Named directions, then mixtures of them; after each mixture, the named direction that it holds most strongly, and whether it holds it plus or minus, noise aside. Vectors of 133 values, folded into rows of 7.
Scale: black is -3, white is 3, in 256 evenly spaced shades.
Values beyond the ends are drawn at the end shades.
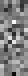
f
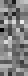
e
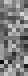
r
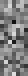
f, minus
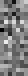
e, plus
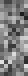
r, minus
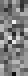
f, plus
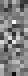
f, plus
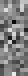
f, minus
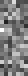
e, minus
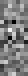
f, minus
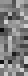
r, plus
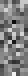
f, minus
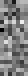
e, plus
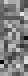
r, plus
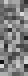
r, plus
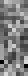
r, plus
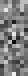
f, minus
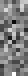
f, minus
